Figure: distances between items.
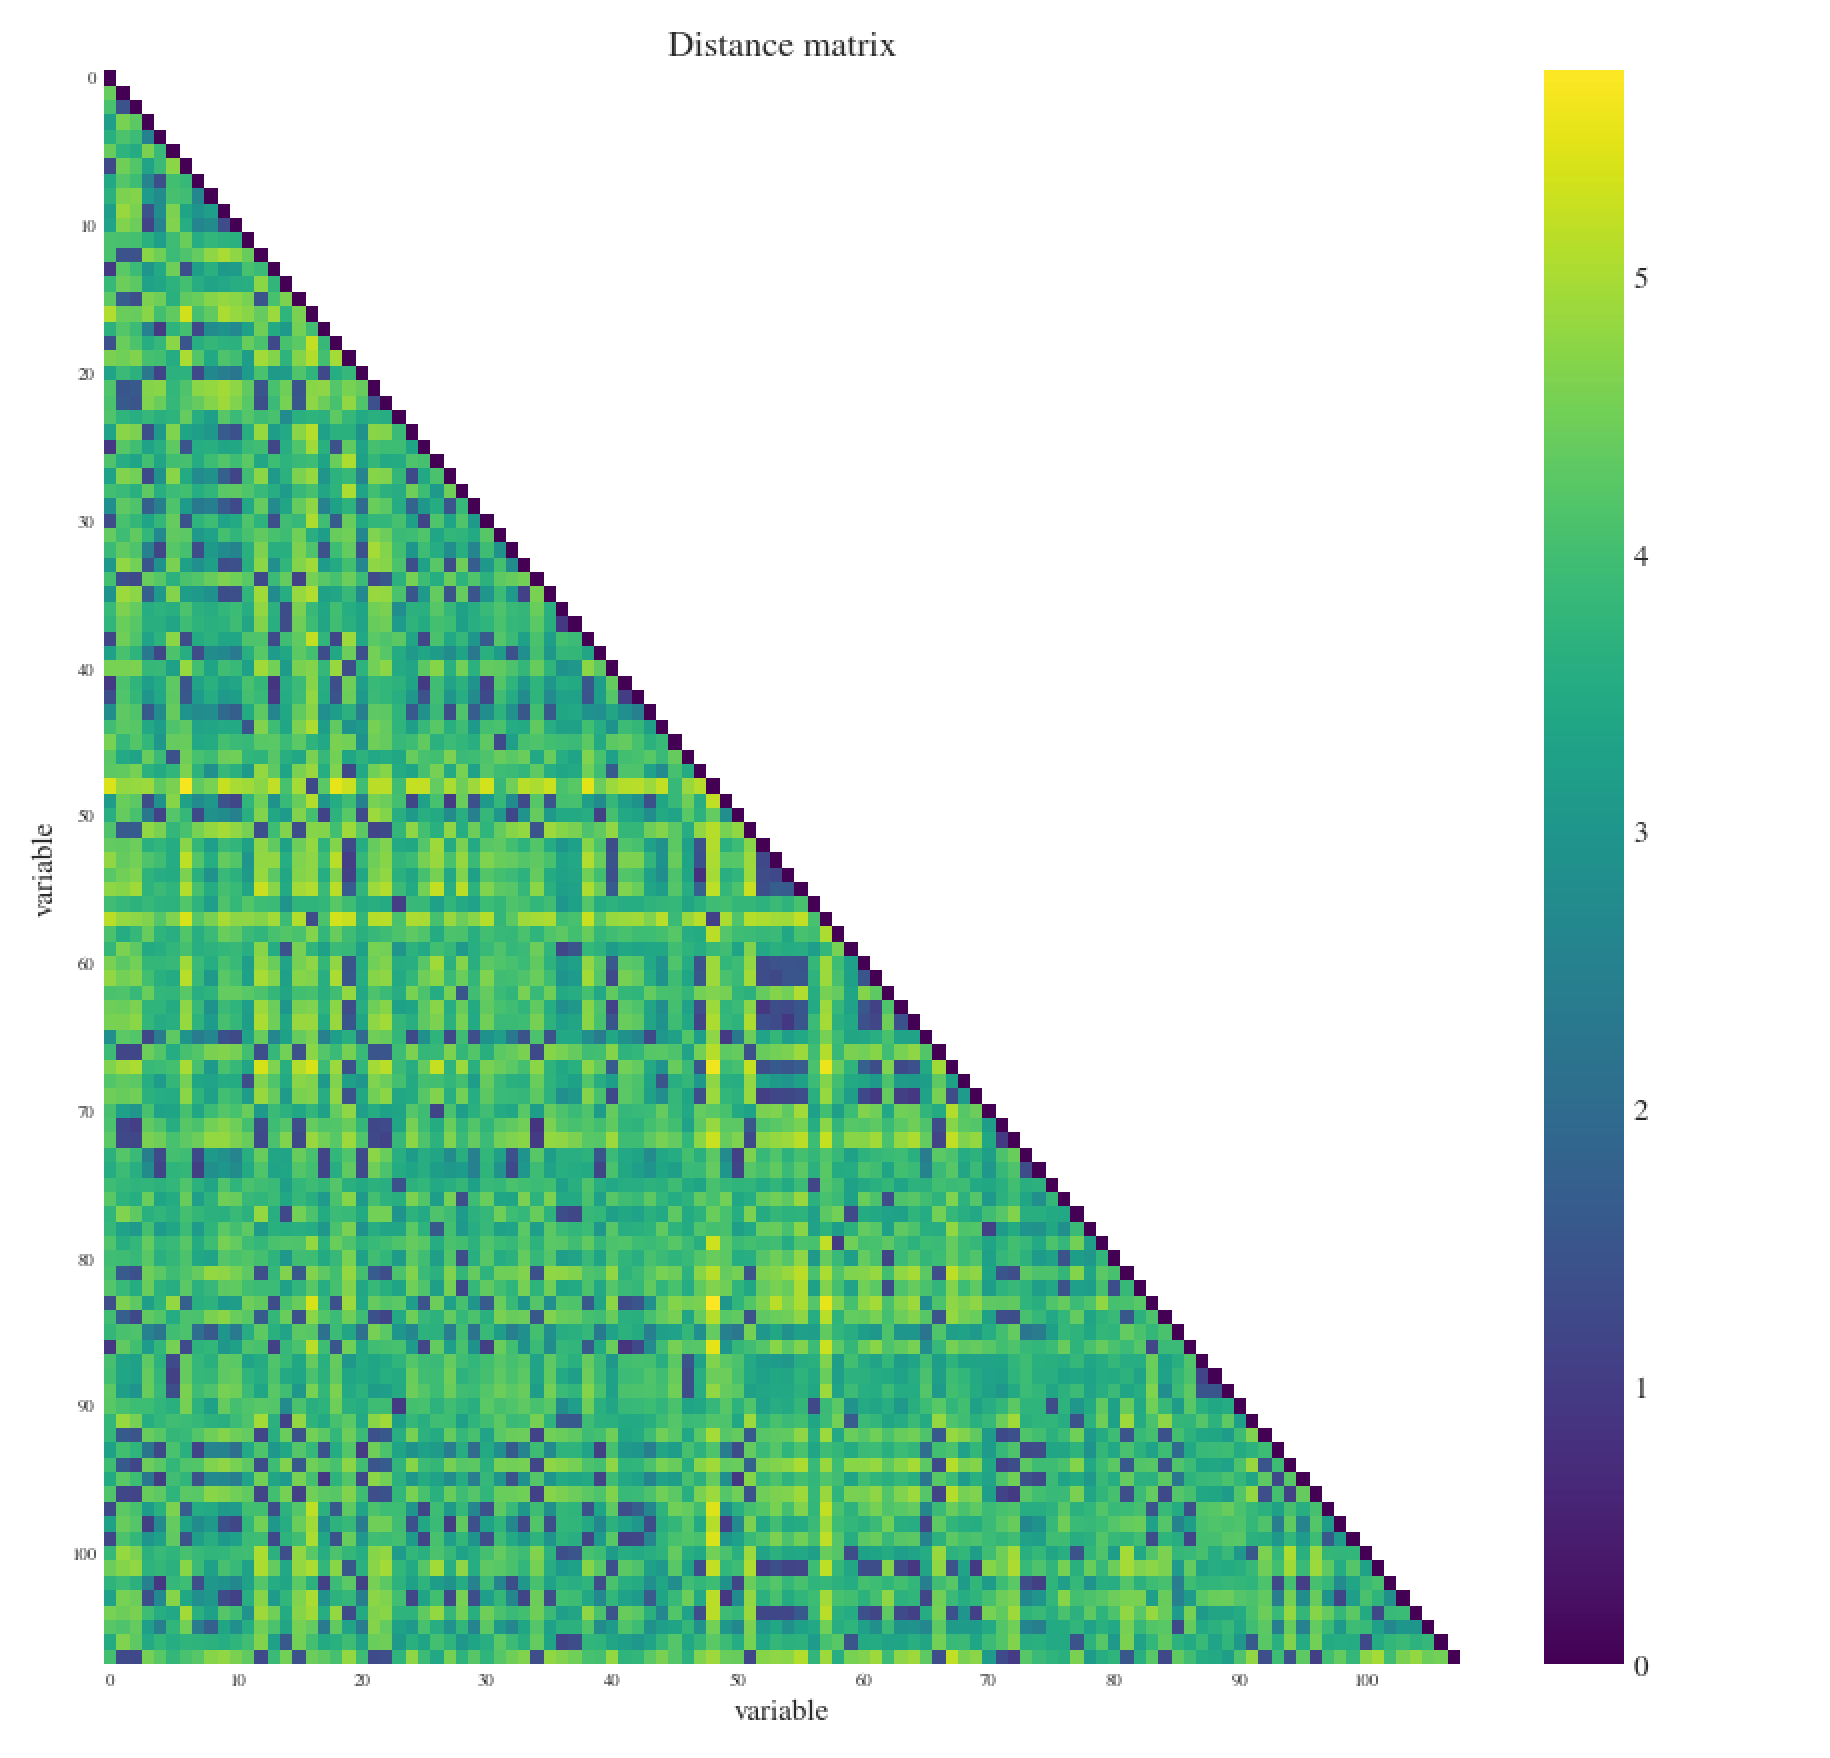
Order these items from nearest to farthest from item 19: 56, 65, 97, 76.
65, 56, 97, 76
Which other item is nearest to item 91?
14
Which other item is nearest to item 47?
54
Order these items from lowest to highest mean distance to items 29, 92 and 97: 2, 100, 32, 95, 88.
2, 95, 32, 88, 100
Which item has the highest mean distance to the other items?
48
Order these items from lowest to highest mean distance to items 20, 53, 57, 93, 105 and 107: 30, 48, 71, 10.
10, 71, 48, 30
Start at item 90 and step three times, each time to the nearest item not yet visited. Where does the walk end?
75
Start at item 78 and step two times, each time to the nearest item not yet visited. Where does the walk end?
26
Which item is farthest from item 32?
21
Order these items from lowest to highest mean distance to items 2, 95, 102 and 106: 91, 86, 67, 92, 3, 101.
3, 91, 92, 86, 101, 67
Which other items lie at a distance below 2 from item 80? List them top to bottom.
28, 62, 76, 82
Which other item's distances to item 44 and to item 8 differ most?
11
